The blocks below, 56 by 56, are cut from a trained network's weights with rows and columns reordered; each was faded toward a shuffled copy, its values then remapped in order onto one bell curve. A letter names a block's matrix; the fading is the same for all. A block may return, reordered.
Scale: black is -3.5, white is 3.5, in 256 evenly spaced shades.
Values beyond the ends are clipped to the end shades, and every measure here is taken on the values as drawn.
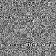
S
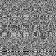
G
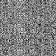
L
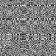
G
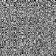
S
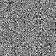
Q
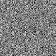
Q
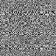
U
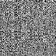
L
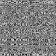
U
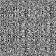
L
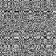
G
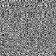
S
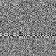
G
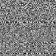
U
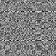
G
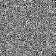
Q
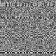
G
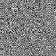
S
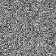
Q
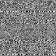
U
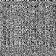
L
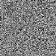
Q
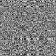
U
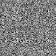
Q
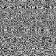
U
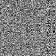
Q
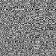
U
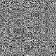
S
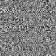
S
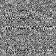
U
